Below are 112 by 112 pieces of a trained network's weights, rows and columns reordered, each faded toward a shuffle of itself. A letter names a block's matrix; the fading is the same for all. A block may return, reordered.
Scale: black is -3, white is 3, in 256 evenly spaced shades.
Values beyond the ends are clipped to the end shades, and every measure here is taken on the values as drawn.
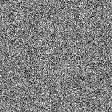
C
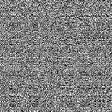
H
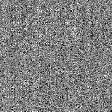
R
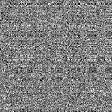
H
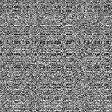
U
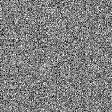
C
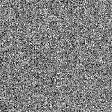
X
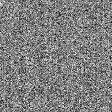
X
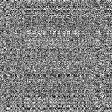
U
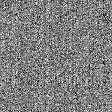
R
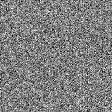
C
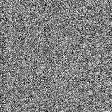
C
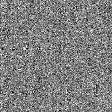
R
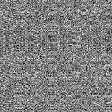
H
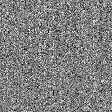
C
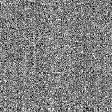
R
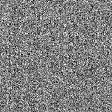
X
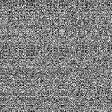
H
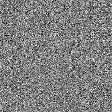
C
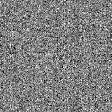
R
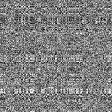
U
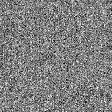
X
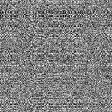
U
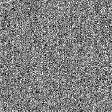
R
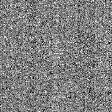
R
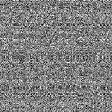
H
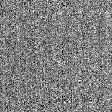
R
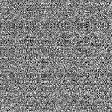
H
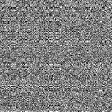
U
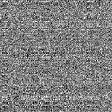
H
